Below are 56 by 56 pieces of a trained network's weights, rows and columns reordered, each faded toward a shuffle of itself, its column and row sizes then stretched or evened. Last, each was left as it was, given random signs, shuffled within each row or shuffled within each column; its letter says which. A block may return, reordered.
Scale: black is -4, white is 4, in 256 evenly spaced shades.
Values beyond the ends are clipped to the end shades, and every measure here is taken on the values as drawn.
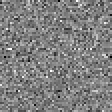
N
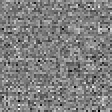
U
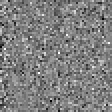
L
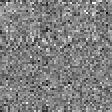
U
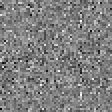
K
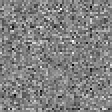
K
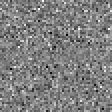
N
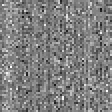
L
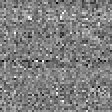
U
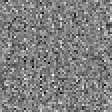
L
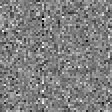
L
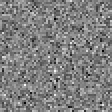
L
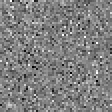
L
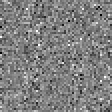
L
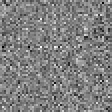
U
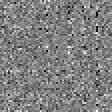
K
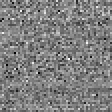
N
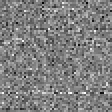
N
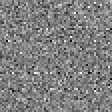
N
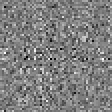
U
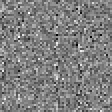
L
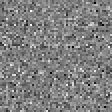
N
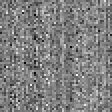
L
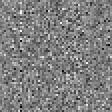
L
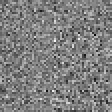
K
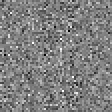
L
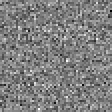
N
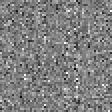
L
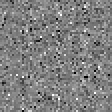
L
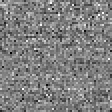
N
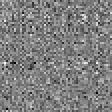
U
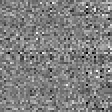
U
